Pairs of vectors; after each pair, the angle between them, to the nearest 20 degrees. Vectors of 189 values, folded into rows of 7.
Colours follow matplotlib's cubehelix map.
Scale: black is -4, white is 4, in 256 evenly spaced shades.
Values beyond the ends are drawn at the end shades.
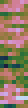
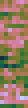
20 degrees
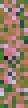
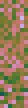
120 degrees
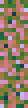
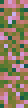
160 degrees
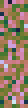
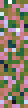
160 degrees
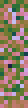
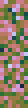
160 degrees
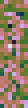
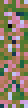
20 degrees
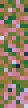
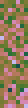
20 degrees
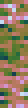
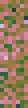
120 degrees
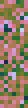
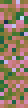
120 degrees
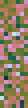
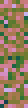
100 degrees
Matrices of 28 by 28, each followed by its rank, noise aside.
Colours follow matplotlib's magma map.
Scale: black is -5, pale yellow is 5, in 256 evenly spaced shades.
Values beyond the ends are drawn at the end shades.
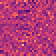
eight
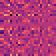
three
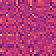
four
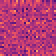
six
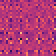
two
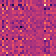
two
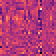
three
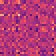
three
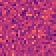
eight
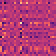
two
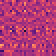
three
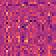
four
